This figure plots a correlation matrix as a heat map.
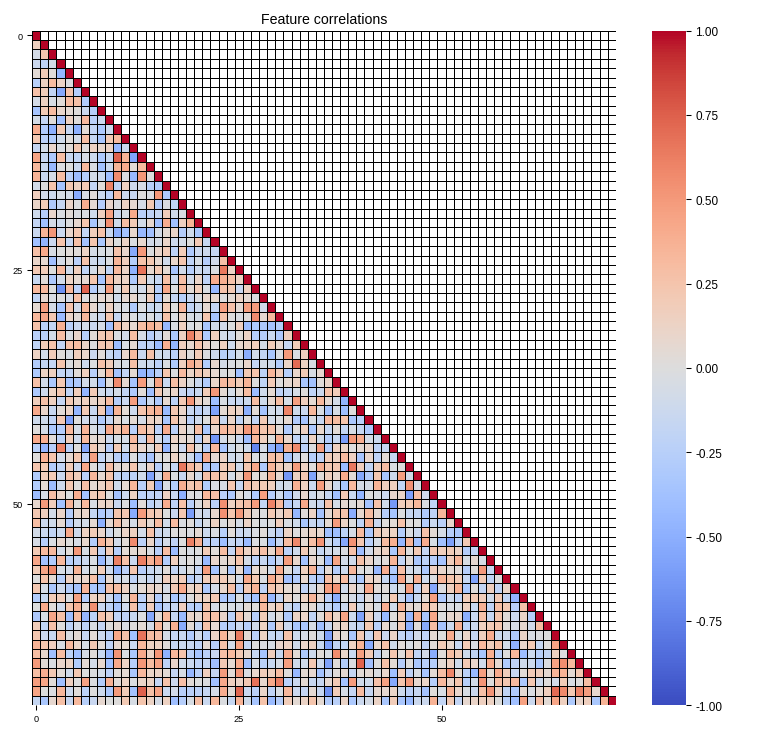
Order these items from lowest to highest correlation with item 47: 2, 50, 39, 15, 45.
15, 39, 2, 50, 45
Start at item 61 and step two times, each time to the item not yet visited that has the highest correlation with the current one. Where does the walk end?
45
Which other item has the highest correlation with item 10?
13
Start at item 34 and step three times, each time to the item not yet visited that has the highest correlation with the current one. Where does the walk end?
67
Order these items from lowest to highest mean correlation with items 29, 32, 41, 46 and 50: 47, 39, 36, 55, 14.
14, 55, 47, 39, 36
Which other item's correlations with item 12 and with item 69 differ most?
23
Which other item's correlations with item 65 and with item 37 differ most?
59
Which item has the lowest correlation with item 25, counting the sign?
12
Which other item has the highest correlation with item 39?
46
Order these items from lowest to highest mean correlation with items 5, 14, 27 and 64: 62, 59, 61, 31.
62, 59, 31, 61
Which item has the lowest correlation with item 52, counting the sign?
8
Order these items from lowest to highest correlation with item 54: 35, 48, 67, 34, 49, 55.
55, 49, 67, 34, 48, 35
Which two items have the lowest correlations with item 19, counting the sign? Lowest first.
51, 68
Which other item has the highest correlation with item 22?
38
